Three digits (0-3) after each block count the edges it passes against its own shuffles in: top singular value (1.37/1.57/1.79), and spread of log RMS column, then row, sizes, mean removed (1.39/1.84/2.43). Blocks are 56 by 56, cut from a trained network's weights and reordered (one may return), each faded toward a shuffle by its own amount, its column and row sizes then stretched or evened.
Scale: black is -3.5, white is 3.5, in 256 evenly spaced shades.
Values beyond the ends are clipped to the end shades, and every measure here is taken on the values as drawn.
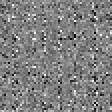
1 3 2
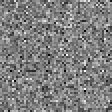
0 1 1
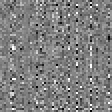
2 3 1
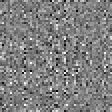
3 3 2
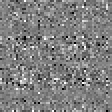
0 2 3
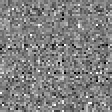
0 1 3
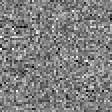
2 1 1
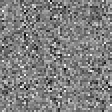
2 2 0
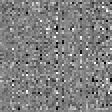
0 3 2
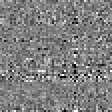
1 1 3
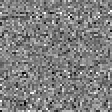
2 1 2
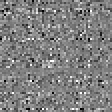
1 2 3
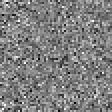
0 1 1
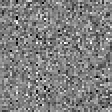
0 2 0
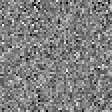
0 2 0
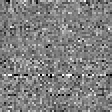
2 0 3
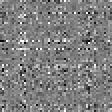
0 3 3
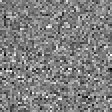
0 0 2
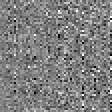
2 3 0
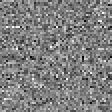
0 0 2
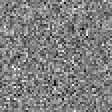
2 1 0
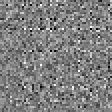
3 2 2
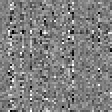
2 3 1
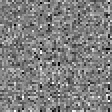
3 2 1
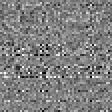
3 1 3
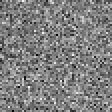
1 0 0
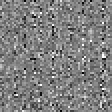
1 3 0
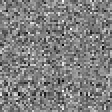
3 2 1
